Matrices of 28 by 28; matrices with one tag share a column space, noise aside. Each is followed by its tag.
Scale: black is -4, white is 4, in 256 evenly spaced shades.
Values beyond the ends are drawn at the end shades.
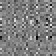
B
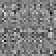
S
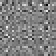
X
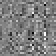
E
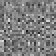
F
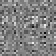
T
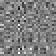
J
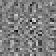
F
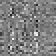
E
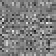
F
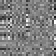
B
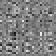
E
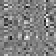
B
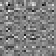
X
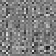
E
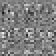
S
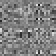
S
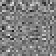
X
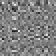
X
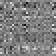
J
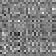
E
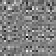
X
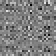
X
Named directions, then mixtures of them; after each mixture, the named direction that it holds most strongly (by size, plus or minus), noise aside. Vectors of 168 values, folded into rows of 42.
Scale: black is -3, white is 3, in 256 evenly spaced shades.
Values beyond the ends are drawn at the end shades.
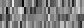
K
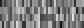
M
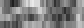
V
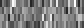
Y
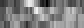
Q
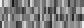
M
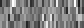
Y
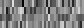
K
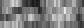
V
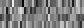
K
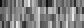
M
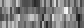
V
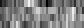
Q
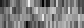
Q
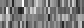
K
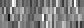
Y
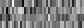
K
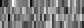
Y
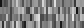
M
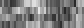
V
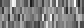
Y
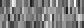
Y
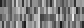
M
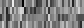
K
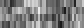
V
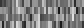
M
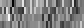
K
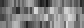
Q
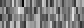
M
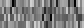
Y
